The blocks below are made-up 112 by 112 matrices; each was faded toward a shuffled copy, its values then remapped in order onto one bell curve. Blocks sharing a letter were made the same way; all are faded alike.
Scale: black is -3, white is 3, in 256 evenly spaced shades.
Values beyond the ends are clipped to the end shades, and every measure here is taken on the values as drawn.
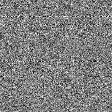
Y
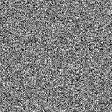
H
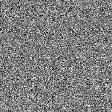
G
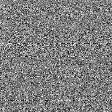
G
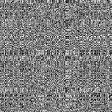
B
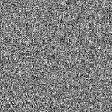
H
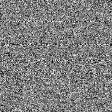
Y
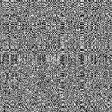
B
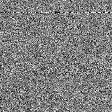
Y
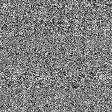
Y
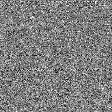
G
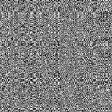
B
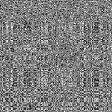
B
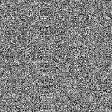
H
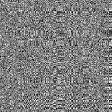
B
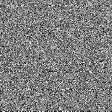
Y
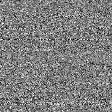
G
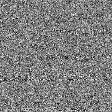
G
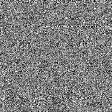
Y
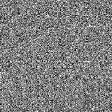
H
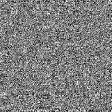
H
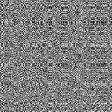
B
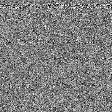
G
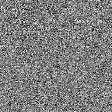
Y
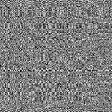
B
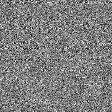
Y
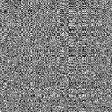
B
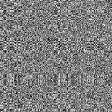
B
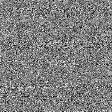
Y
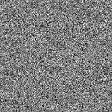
H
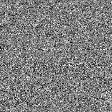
Y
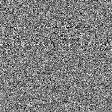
G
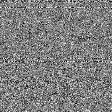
Y
